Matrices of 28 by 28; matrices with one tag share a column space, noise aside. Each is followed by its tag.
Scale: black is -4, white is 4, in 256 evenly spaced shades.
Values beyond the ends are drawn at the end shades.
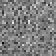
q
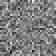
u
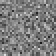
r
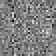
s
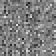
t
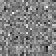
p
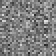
s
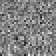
p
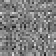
r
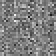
s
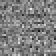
p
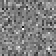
u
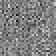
s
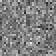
q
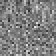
t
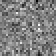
u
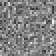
q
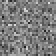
p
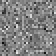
q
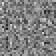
q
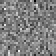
u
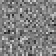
p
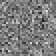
q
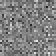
s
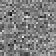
r
